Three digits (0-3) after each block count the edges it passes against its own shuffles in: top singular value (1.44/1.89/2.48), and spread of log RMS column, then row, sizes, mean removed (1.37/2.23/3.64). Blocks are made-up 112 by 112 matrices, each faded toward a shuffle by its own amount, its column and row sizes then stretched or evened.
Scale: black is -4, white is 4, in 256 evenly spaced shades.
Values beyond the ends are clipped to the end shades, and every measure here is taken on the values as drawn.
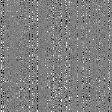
2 3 1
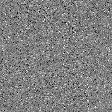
0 1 0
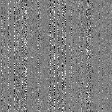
1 3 0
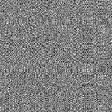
3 1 1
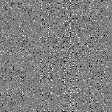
2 2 1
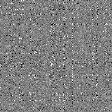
1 2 2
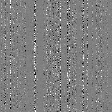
1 3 0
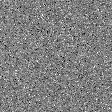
0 0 0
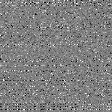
2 0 2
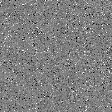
0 1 1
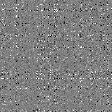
0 2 2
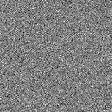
2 0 0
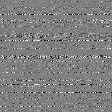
2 0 3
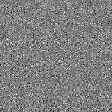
2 0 1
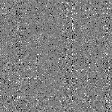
2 2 1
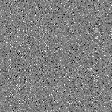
2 1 0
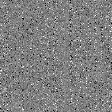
0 2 0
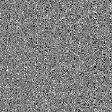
2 2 1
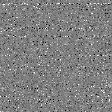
1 1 2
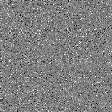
2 0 1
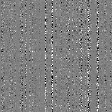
1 3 1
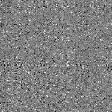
2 1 1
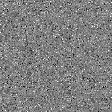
2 0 1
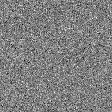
1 0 0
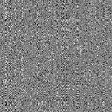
3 2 0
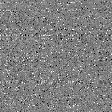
2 0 1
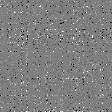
0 2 2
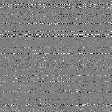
3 1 3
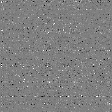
1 1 2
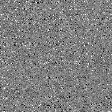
0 1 2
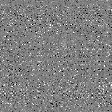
2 0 2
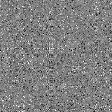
2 1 1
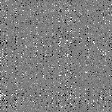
0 2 1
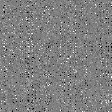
2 2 1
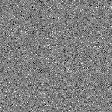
2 0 1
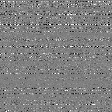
2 0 3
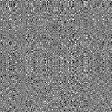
3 2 1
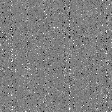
0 2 0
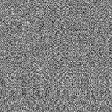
3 1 0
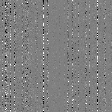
2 3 0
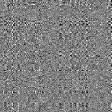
3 2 2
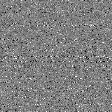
1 0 2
